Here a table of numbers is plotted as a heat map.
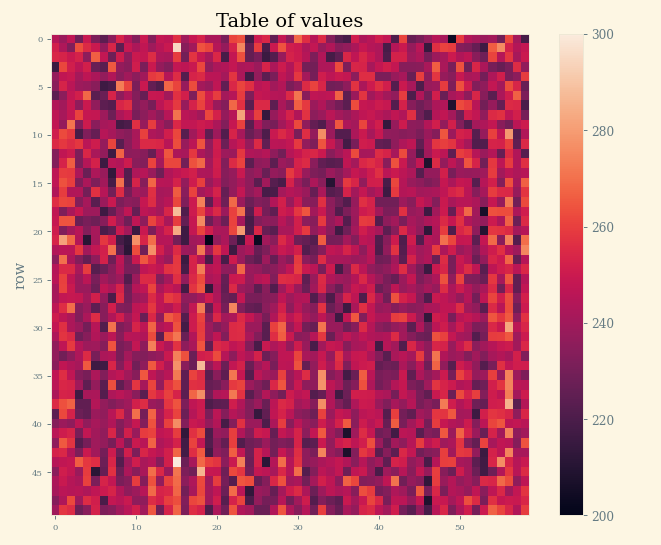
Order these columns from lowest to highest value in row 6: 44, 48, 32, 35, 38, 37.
44, 48, 37, 32, 38, 35
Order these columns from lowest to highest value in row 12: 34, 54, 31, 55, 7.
7, 55, 34, 54, 31
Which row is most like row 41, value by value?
43
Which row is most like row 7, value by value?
0
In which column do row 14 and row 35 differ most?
33
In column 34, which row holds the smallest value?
15
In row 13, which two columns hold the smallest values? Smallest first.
46, 6
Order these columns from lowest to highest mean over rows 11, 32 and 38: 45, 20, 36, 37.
36, 45, 37, 20
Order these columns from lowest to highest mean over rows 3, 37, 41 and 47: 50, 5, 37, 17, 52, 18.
5, 37, 52, 17, 50, 18
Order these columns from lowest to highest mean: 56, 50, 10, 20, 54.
10, 20, 50, 54, 56
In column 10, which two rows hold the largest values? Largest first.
21, 39
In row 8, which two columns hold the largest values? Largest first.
23, 15
